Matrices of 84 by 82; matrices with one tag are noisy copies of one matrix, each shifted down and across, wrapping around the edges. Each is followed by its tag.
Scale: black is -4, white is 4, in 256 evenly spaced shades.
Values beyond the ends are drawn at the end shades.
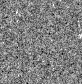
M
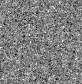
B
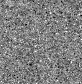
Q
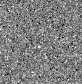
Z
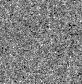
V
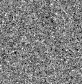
Q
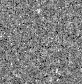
M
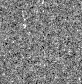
M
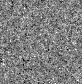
V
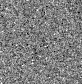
Q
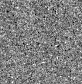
Q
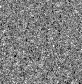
B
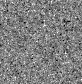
V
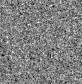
Q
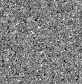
B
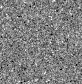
Z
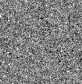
Q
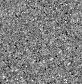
Z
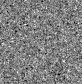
Q
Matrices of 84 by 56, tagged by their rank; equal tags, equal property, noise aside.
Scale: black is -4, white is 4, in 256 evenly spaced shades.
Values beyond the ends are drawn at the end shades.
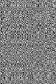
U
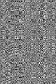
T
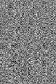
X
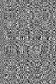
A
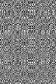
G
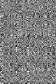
T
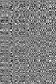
G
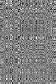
G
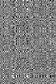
G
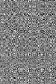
G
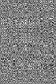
U
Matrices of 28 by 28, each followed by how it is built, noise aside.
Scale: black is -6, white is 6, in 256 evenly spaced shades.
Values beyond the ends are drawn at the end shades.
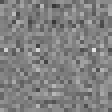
low rank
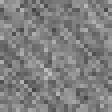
Toeplitz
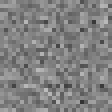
low rank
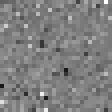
sparse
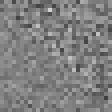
upper triangular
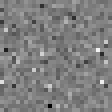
sparse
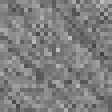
Toeplitz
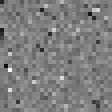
sparse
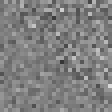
upper triangular
